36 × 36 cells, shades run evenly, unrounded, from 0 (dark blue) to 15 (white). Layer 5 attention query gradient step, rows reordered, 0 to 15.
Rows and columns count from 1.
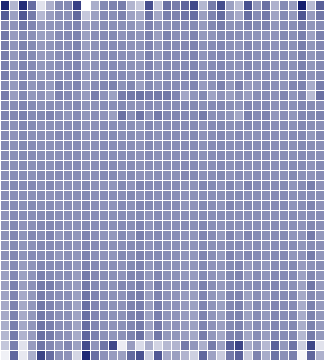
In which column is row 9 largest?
35
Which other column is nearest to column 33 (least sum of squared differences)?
12
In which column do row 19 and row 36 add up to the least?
10
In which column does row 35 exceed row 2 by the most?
3
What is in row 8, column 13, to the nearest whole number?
7
